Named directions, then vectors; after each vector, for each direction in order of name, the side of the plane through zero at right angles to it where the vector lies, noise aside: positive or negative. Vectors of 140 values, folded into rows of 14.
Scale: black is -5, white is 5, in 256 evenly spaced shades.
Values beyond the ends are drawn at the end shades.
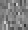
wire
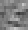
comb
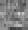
negative, positive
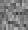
positive, positive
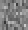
negative, negative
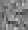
positive, positive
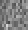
positive, positive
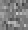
negative, negative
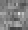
negative, positive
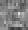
negative, positive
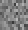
positive, positive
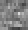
negative, positive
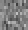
negative, negative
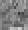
positive, negative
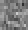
negative, negative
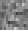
positive, positive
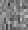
negative, negative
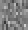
negative, negative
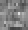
negative, positive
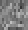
negative, positive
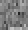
positive, negative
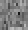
positive, negative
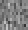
positive, positive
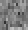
positive, negative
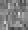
negative, positive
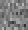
positive, positive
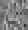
positive, positive
